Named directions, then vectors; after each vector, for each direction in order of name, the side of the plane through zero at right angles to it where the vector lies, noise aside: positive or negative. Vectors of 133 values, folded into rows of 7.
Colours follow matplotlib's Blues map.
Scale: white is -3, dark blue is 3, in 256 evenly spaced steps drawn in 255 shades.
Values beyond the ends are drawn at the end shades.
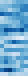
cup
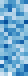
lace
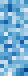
negative, positive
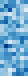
negative, positive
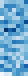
positive, positive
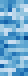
negative, positive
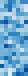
negative, positive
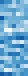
negative, negative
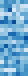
negative, positive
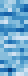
positive, negative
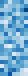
positive, negative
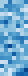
negative, positive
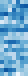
positive, negative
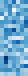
positive, positive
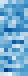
positive, positive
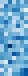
negative, positive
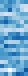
negative, positive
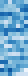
positive, negative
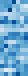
negative, positive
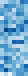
positive, positive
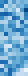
positive, negative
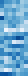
negative, negative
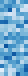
negative, positive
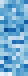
positive, positive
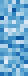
negative, negative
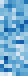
positive, positive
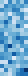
negative, positive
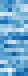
negative, positive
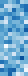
positive, negative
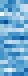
negative, positive
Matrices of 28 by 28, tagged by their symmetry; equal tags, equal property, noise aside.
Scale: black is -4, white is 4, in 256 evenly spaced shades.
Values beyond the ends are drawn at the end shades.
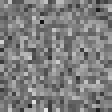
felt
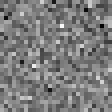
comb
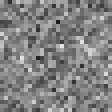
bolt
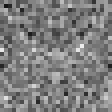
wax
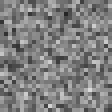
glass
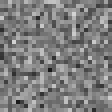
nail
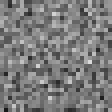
wax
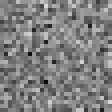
nail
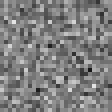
nail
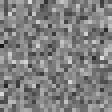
glass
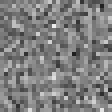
nail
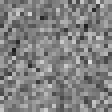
glass
